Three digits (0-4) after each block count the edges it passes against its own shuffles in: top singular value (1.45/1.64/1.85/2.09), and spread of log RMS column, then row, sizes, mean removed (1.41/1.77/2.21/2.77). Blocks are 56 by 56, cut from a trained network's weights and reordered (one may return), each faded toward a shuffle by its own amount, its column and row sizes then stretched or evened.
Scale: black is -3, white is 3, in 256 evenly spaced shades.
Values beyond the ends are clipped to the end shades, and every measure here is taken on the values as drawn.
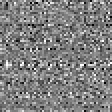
2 1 4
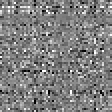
2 3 4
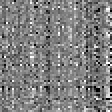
3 4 3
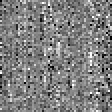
0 4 0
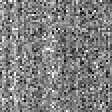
1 1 1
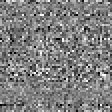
1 0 4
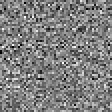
2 0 2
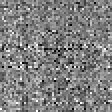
0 0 3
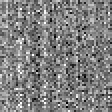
1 2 0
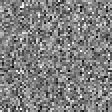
0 1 0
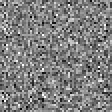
2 2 0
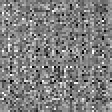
0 2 3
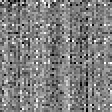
3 2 3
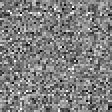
0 0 1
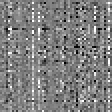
3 4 3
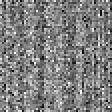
2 0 0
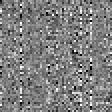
2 4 0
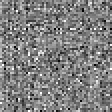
0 0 2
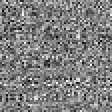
2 0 2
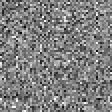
2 2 0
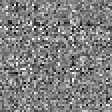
1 2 3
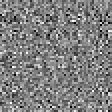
3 2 3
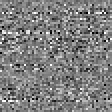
1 1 4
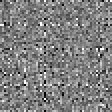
2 3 2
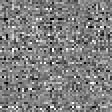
0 1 4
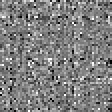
0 2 3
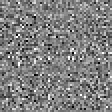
0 2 3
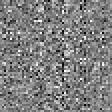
2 3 2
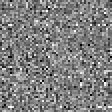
1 2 1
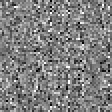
1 3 0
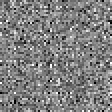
1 1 2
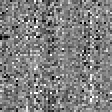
0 3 2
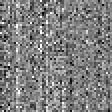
1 3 0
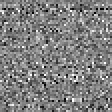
0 0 3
